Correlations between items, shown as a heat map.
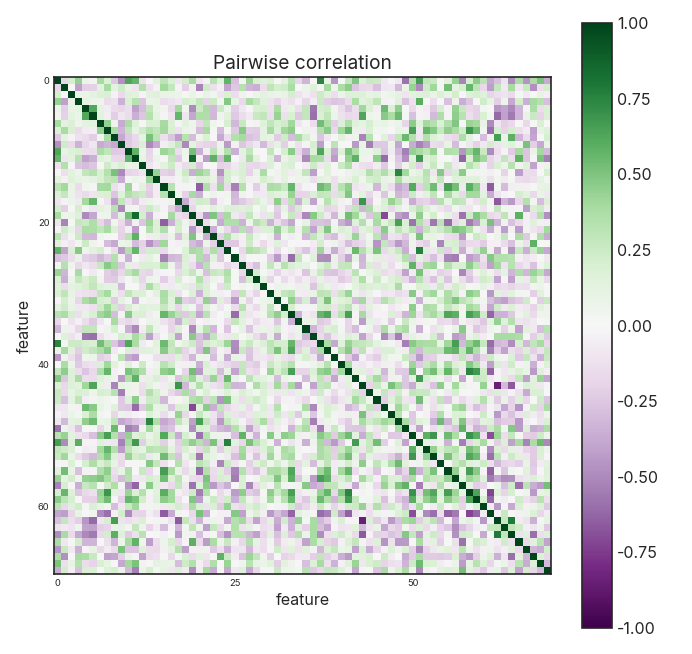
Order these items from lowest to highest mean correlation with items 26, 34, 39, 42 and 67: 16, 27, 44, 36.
16, 36, 27, 44
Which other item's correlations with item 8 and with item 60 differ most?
62
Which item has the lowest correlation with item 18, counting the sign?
9
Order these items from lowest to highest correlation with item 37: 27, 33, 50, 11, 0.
27, 11, 50, 33, 0
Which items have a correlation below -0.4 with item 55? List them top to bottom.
20, 25, 61
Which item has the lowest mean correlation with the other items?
61
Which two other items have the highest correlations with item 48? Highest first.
13, 20
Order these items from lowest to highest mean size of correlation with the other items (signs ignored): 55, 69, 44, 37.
44, 69, 55, 37
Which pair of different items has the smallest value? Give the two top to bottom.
43, 62
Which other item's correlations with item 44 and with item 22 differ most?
19
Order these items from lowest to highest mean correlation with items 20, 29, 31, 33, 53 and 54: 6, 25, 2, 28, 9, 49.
25, 9, 49, 28, 2, 6
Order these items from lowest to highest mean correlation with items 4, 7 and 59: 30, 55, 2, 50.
2, 30, 55, 50
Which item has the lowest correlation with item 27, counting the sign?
57
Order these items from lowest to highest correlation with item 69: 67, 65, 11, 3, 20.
11, 65, 3, 67, 20
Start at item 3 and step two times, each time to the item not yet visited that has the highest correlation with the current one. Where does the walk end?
24
